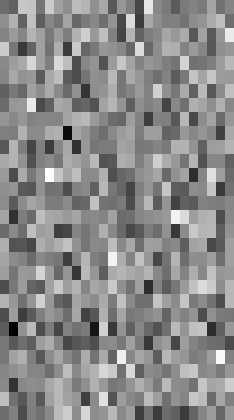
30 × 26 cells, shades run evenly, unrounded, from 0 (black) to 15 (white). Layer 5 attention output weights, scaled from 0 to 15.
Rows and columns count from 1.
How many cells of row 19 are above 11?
2
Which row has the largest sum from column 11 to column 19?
27
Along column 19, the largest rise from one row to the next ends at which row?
14
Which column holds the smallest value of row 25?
17
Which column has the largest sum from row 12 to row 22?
24
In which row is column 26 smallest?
25
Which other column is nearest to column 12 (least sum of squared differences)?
23
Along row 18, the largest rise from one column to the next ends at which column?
5
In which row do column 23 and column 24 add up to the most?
21
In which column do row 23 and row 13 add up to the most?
6
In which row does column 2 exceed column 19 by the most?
8
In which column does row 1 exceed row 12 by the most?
4
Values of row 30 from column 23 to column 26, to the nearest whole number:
8 9 6 9
